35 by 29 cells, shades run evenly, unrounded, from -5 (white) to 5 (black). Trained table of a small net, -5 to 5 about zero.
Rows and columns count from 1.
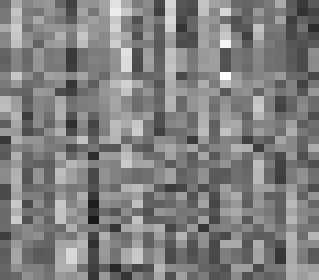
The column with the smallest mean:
2
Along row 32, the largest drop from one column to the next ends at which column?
27
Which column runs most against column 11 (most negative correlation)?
15
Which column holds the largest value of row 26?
9
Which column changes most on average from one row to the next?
21
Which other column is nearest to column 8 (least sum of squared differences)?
10
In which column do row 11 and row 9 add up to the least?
12
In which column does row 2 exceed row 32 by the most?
7
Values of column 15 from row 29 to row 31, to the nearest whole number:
-2 -1 0
